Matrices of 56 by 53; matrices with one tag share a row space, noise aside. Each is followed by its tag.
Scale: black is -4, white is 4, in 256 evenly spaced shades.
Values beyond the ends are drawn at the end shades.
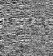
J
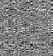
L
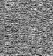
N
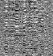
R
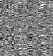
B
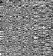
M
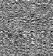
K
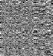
M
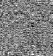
K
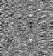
B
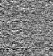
J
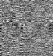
J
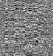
R
